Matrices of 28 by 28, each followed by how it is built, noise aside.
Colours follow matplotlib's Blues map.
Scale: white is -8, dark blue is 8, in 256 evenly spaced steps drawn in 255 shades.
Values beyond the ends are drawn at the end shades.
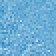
lower triangular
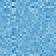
low rank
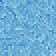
diagonal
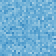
noise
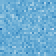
uneven rows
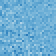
lower triangular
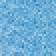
repeating rows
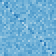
diagonal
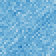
Hankel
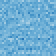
low rank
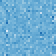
uneven columns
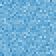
repeating rows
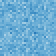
repeating rows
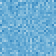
low rank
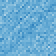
Hankel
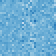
uneven columns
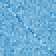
diagonal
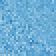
lower triangular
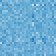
low rank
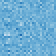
low rank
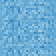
repeating rows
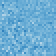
lower triangular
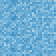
repeating rows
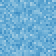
repeating rows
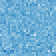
uneven rows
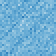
Hankel
